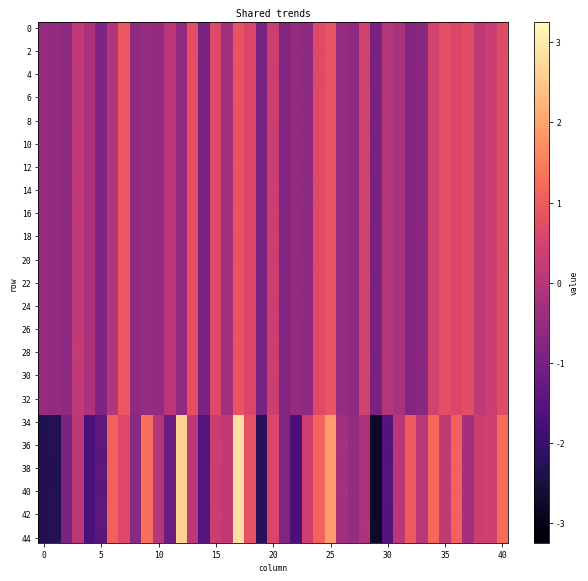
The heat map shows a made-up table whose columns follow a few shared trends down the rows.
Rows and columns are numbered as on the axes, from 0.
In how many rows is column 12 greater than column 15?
11
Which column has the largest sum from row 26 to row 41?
17
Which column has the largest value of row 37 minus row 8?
12
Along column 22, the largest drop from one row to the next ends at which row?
34
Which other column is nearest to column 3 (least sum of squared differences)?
38
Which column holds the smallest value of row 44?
29
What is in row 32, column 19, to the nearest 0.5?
-1
